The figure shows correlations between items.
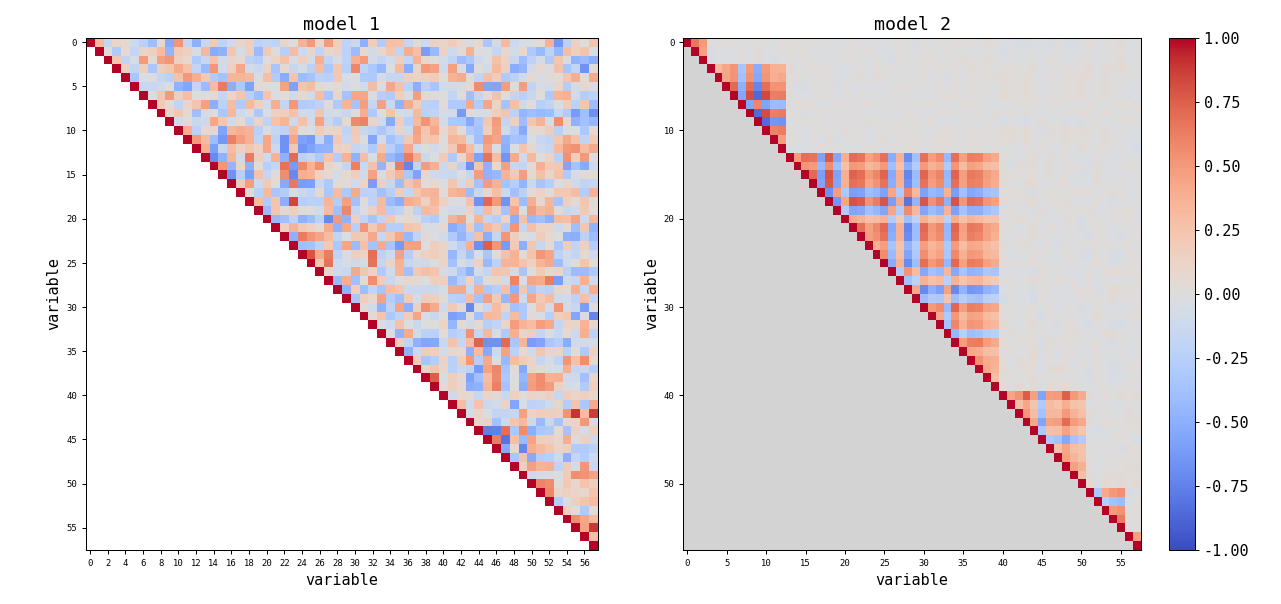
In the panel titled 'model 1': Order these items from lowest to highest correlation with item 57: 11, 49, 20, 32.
32, 11, 20, 49
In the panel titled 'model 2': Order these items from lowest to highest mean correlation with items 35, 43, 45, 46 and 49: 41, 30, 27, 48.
27, 30, 41, 48
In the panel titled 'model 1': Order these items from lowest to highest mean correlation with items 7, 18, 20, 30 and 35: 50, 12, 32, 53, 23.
32, 50, 23, 12, 53
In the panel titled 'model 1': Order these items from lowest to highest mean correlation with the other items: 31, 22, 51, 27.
22, 31, 27, 51
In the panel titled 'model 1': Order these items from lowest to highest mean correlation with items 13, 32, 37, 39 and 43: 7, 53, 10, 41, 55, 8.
41, 53, 8, 55, 10, 7
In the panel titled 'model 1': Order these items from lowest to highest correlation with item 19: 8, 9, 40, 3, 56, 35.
8, 35, 3, 40, 9, 56
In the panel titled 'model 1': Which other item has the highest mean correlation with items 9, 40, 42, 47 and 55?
57
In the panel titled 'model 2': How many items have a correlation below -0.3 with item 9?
8
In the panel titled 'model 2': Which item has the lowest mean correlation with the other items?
28
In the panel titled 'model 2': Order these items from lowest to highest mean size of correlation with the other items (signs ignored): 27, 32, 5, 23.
5, 27, 23, 32
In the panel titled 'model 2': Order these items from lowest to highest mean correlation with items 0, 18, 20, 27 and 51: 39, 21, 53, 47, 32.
47, 53, 39, 32, 21
